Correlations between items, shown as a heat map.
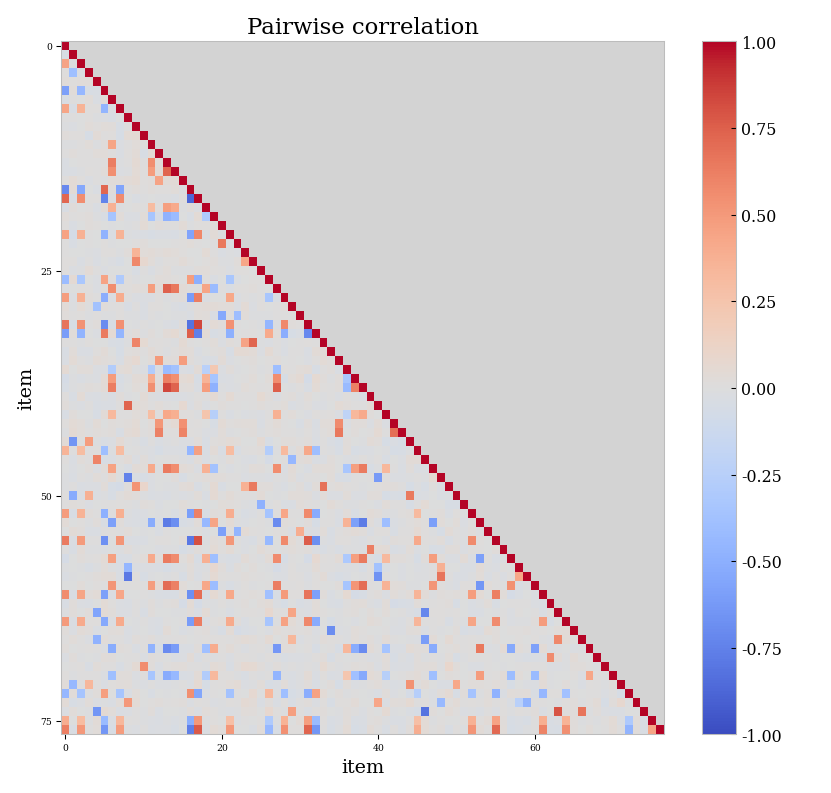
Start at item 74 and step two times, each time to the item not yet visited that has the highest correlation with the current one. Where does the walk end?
66
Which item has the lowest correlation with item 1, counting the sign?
44
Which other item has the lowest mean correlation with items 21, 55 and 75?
16
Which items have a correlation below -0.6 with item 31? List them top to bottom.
5, 16, 32
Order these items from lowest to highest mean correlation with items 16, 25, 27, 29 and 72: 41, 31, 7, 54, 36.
31, 7, 36, 54, 41
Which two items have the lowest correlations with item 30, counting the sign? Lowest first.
20, 22
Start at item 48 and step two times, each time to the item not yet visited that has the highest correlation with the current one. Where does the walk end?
58
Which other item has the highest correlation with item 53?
67
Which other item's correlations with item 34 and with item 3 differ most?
65
